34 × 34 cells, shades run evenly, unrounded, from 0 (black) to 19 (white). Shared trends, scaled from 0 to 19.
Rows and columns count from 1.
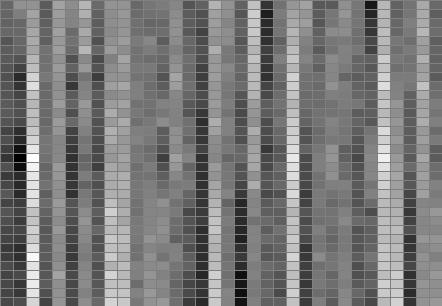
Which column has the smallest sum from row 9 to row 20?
2
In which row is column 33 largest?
10
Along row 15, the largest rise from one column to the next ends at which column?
3
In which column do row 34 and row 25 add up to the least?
19
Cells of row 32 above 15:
2
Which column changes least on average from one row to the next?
4
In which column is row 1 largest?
20
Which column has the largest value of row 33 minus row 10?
31
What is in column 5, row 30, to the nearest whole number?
11
